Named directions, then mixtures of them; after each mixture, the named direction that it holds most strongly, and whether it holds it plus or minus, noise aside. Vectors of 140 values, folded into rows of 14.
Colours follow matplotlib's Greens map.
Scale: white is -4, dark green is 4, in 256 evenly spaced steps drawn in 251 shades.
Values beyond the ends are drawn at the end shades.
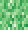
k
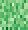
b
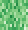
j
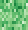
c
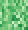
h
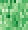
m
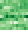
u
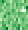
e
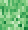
h, plus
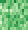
m, plus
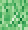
h, minus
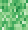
c, plus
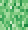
k, plus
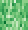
m, minus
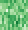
m, plus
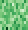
b, plus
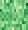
c, minus
